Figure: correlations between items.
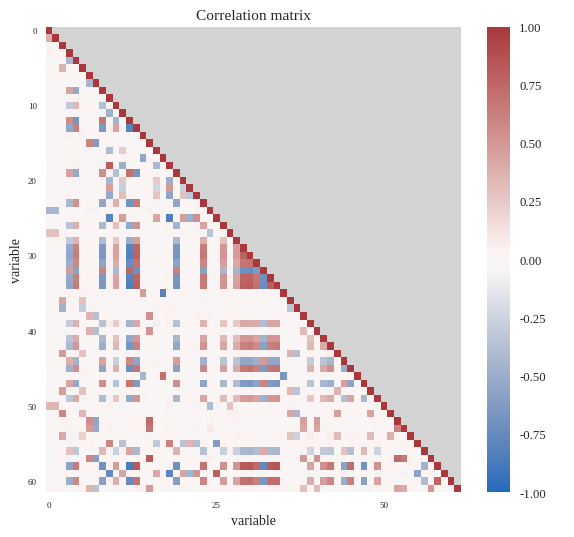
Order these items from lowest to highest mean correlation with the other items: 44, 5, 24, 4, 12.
12, 44, 24, 5, 4
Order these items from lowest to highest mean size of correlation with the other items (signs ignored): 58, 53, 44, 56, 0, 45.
0, 53, 56, 44, 45, 58
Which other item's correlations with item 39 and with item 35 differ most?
17
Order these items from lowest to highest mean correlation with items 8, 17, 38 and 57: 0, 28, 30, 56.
30, 28, 0, 56
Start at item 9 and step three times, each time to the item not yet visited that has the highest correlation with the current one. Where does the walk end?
21
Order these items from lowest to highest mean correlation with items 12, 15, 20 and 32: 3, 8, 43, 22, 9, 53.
9, 43, 22, 53, 3, 8
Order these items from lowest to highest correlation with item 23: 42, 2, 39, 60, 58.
2, 39, 42, 60, 58
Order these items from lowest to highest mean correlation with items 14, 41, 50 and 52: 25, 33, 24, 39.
24, 25, 39, 33
